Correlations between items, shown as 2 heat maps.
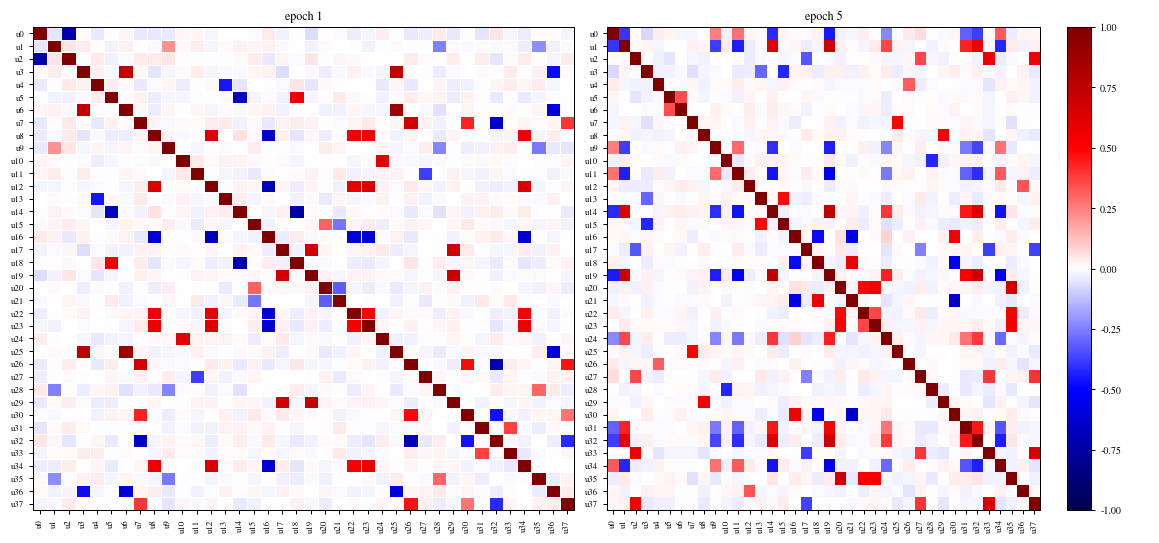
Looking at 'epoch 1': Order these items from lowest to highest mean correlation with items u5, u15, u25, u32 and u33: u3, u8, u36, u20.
u36, u8, u20, u3
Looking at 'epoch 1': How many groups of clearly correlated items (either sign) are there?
12
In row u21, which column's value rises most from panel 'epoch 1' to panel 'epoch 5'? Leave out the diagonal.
u18
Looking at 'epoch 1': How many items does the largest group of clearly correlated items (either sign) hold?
6
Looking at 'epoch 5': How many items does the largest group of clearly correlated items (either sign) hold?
10
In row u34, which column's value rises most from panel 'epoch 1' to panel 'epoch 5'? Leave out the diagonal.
u16
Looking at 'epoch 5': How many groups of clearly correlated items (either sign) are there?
11
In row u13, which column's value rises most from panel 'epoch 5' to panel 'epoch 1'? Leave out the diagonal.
u3
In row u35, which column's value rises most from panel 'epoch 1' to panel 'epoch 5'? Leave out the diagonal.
u20
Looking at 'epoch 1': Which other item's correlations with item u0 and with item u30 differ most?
u2
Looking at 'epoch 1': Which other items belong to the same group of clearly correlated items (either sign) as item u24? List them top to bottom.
u10
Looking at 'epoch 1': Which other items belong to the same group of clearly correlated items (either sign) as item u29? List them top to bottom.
u17, u19
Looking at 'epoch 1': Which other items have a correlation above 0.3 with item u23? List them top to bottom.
u8, u12, u22, u34
